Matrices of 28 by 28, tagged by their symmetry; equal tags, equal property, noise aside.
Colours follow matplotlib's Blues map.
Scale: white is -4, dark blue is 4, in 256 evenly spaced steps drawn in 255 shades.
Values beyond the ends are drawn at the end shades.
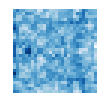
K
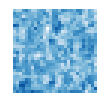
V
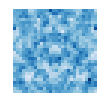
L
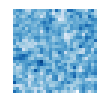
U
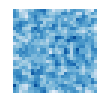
K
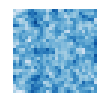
K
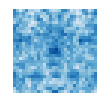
L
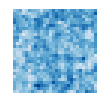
U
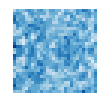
K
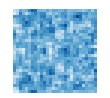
K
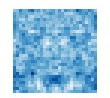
L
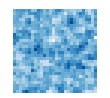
V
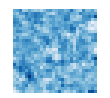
V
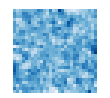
U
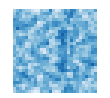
K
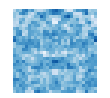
L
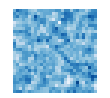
V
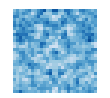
L
